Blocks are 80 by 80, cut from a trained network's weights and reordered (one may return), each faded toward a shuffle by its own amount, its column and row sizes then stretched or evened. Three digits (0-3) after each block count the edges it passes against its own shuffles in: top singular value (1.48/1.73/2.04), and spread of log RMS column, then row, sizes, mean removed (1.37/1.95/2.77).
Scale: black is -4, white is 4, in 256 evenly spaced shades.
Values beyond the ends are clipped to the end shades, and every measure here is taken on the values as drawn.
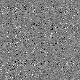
0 1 1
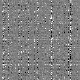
2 3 0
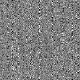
2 3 0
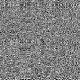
3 0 2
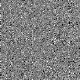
1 2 1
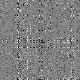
2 3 2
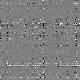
2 2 3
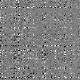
1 3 3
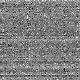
3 1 0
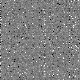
0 2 0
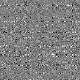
1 2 3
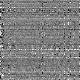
3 2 2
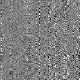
2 3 0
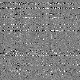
1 1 3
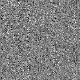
0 2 0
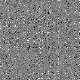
0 2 1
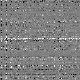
2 2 3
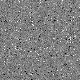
0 1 1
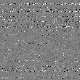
1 0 3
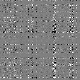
1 3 3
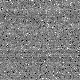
0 0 0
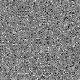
1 0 0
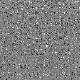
0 0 2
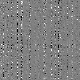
1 3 1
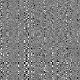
3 3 1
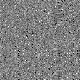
1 1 0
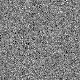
0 1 0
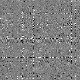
2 2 2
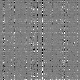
3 3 1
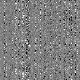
1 3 0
